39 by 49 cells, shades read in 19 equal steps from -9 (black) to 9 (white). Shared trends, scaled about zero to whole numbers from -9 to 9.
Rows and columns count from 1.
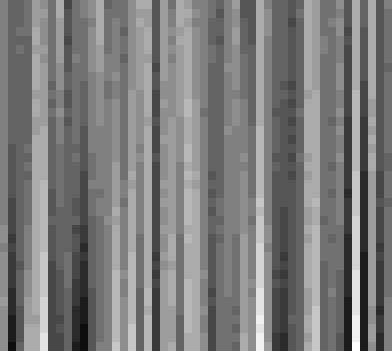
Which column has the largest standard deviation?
11
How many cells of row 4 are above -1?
25
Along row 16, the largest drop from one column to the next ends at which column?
46
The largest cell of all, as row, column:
39, 45
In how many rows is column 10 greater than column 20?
29
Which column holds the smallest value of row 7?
44
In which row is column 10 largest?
7
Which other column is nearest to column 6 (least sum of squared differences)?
40
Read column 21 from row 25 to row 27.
1 2 1
